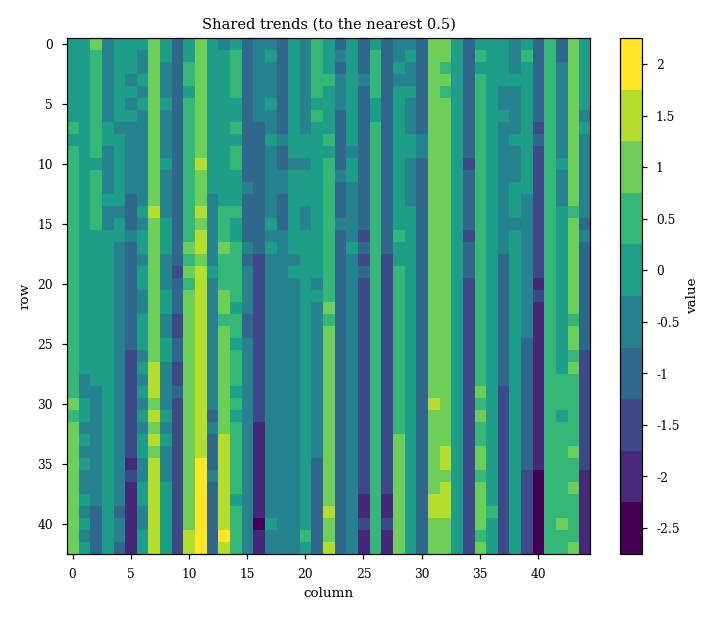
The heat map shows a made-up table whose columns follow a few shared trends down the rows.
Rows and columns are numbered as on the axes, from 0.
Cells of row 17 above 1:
1
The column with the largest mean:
11
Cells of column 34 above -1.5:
18
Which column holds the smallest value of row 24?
40
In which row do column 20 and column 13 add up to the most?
41
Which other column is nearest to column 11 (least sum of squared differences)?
7
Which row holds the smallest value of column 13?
0
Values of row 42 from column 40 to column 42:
-2.5 0.5 0.5
